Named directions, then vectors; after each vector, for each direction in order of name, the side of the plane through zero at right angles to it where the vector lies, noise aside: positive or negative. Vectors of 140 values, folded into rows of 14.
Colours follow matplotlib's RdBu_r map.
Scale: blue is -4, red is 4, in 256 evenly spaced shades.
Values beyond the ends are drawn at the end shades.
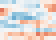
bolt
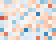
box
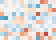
positive, negative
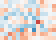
positive, negative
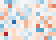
positive, positive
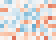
positive, positive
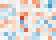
negative, negative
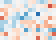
positive, positive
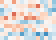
negative, positive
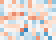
negative, positive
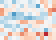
positive, negative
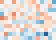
negative, positive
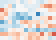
positive, positive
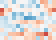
positive, negative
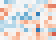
positive, positive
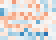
negative, positive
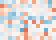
positive, negative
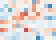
negative, negative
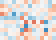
positive, negative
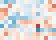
positive, positive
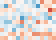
positive, negative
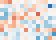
negative, negative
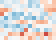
positive, negative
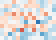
negative, positive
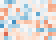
positive, positive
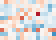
negative, negative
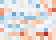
positive, negative
